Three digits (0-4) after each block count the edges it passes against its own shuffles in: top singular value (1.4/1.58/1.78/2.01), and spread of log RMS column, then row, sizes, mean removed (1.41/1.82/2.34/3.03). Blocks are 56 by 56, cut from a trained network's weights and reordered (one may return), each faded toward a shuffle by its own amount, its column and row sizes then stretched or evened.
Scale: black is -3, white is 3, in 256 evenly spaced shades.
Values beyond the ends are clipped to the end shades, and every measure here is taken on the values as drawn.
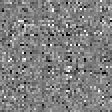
0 2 3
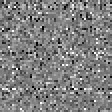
1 0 2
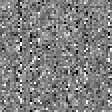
1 3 0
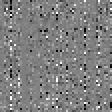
0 4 1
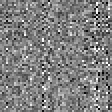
3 3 0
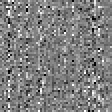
1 4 0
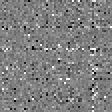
1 2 2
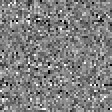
0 1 1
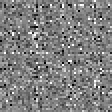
1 2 2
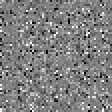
0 3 1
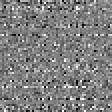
0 1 4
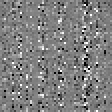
0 4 0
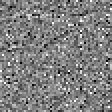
0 1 0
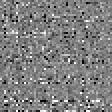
2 2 3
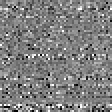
0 0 4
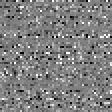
0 0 4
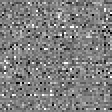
0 1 4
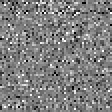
2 0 2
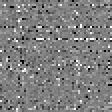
1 1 3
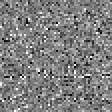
2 0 1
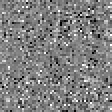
1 1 1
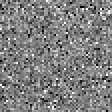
0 0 0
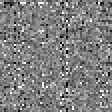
1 3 1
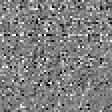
2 1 3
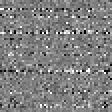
1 1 4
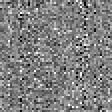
1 3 0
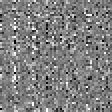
3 3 1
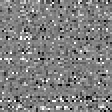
1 0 3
